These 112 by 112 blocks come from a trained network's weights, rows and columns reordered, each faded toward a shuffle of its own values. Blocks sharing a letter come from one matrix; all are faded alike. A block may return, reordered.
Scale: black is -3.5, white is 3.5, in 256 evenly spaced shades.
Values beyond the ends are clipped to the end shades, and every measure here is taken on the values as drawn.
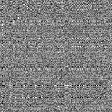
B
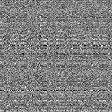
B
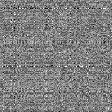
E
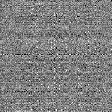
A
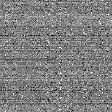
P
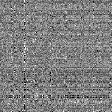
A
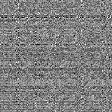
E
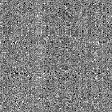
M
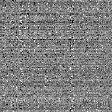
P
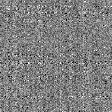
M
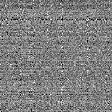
A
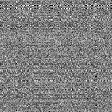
B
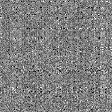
M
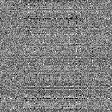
E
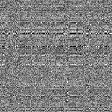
B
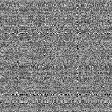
B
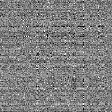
A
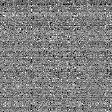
P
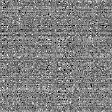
P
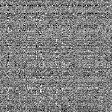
A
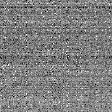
P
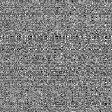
E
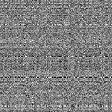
B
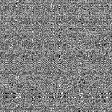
E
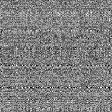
B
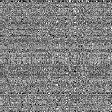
E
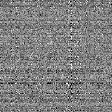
A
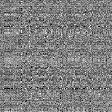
E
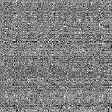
A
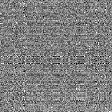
E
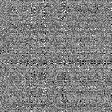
A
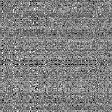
A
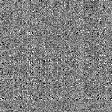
M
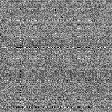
B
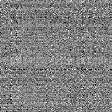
A
